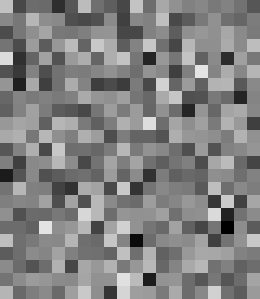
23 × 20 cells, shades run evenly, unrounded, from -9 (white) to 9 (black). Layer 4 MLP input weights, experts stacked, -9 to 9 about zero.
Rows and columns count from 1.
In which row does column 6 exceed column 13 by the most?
2
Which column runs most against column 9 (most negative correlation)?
17
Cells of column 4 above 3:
4
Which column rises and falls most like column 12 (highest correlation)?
16
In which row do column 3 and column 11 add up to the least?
22
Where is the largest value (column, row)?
18, 18
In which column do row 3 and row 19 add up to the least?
9
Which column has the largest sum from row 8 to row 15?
15
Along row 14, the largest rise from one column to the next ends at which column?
12
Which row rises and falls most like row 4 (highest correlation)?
6
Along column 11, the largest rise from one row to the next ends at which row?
19
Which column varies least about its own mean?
3
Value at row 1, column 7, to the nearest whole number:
-4
